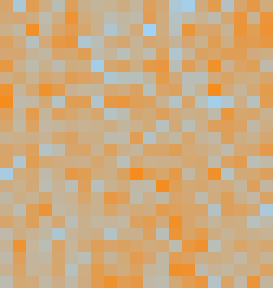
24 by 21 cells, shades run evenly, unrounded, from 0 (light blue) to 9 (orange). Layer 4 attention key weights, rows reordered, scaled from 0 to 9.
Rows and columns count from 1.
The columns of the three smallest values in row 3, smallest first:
12, 9, 14
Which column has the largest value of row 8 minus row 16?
4
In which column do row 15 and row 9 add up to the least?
18
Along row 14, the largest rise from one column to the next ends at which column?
3
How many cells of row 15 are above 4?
17
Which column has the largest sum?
19
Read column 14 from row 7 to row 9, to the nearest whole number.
5 6 2
